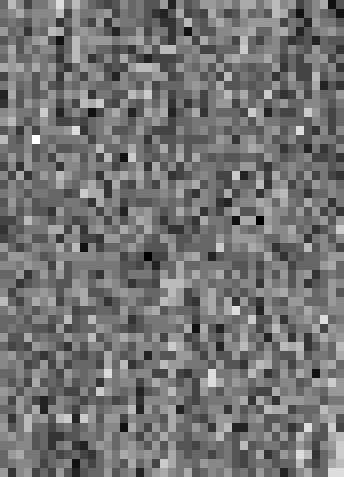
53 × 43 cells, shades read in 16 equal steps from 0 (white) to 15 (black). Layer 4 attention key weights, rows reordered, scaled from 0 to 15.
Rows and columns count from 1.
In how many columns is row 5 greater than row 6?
17
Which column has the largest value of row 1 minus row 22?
42
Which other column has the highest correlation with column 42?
22
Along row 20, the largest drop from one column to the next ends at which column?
30
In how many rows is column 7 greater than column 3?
26
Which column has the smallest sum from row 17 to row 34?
23
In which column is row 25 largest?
33
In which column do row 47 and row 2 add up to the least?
8
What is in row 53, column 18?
13
